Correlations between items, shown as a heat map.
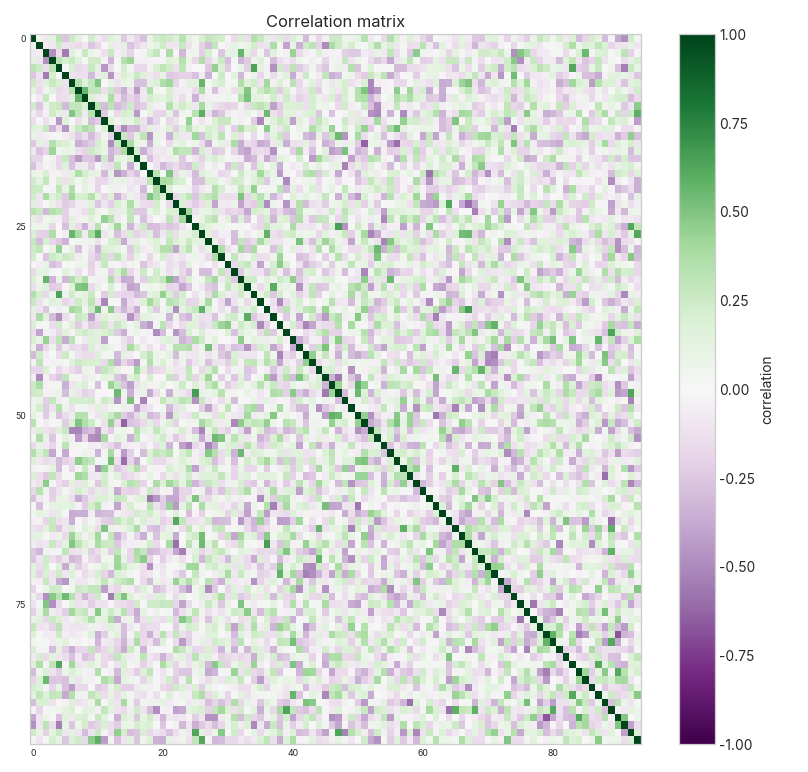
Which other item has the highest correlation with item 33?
37
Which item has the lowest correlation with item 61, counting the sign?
18
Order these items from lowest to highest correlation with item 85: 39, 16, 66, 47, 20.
47, 20, 16, 39, 66
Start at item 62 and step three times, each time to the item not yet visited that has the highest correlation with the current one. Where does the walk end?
27
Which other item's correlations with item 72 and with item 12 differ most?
14
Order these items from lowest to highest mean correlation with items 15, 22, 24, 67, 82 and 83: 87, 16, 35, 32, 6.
32, 35, 16, 6, 87
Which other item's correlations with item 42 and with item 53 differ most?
38
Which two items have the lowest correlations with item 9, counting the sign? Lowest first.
53, 37
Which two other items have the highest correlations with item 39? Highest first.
89, 68
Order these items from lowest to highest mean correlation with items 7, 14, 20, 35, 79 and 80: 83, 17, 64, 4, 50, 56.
17, 56, 64, 50, 4, 83
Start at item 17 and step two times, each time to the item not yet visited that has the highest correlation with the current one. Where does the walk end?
44
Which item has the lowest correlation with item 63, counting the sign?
76
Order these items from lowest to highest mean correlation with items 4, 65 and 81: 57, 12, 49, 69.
69, 49, 12, 57
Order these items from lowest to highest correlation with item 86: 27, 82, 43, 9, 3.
3, 43, 9, 27, 82
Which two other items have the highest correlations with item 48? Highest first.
15, 57
